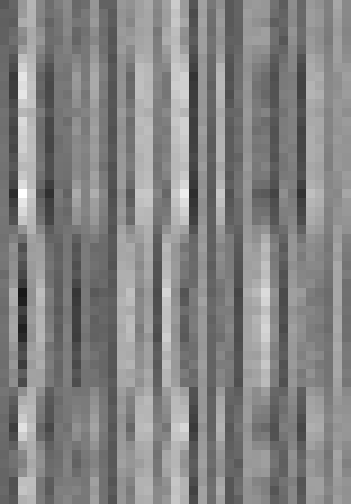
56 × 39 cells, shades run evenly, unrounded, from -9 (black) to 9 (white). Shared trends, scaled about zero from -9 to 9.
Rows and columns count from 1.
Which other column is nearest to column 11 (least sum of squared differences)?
39
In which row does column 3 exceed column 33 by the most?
22
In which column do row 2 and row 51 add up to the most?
20
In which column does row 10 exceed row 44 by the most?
3
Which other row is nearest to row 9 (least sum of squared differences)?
11
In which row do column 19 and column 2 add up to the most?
33
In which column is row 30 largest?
30
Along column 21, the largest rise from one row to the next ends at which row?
44
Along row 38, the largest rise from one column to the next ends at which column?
19
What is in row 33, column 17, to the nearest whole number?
2
